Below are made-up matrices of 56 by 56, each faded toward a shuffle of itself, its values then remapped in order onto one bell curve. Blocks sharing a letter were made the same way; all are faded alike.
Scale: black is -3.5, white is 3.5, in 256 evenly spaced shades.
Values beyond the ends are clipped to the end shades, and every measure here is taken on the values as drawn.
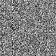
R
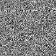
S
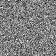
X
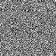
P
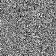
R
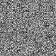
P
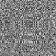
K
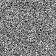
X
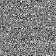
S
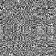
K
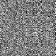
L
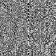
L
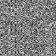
L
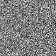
R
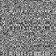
K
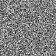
R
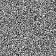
R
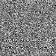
S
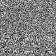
P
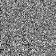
S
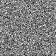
X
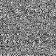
S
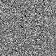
R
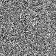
R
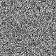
P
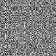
L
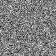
X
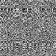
K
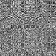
K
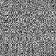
K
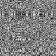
K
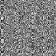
L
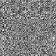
L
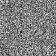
P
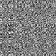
K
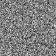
R
